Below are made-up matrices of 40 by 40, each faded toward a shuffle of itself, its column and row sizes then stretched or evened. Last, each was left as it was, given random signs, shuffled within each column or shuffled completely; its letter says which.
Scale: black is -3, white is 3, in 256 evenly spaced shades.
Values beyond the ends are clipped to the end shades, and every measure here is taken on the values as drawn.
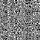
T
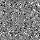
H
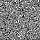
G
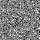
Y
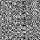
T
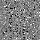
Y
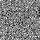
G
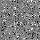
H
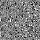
T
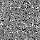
H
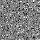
Y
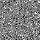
H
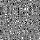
T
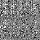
T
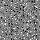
Y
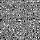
H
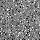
G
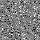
Y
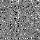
H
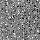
Y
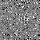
H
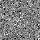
Y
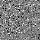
Y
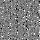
Y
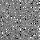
H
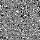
H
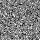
G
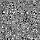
H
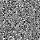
Y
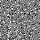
Y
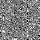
Y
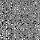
H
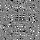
T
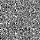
H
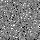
G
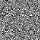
T
